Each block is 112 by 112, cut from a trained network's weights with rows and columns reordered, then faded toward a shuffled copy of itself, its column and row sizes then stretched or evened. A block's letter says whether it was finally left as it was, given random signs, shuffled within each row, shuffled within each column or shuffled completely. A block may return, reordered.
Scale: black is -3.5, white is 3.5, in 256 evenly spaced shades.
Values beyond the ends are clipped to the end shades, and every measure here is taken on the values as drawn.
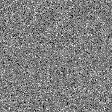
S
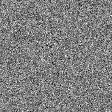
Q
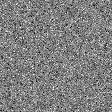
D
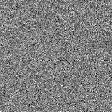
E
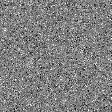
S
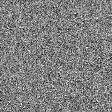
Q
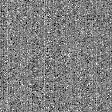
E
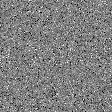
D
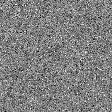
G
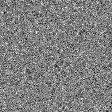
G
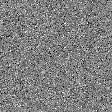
G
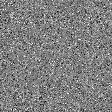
G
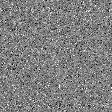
G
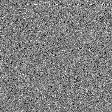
G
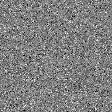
S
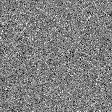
G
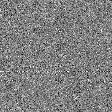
S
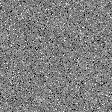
D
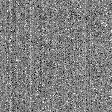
Q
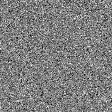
S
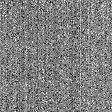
E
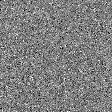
G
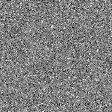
S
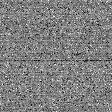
G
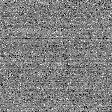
G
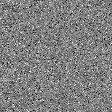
Q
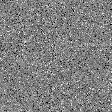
Q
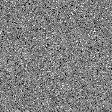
Q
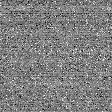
G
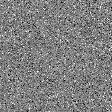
Q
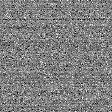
E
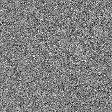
S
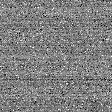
G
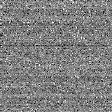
E
